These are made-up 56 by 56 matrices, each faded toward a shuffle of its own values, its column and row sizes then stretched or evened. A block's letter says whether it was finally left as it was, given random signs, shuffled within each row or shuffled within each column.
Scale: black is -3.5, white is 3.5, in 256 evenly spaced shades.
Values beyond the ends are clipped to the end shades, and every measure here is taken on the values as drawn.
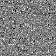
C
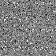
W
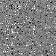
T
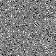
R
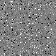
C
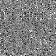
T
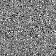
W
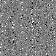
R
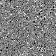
R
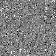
C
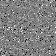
W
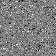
W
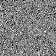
R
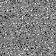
W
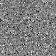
W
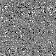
C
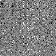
T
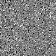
R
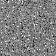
R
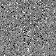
R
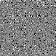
T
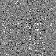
T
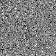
R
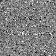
W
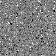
R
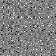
T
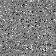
W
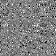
T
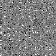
T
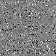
C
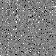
T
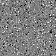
R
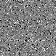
W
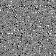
W
